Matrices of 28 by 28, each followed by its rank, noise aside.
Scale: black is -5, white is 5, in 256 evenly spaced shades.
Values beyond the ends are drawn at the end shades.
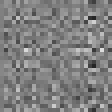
three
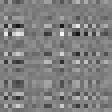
one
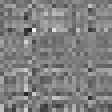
three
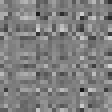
two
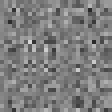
four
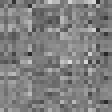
four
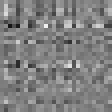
three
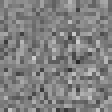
six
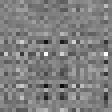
two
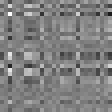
one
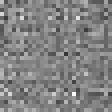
four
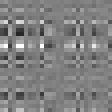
one
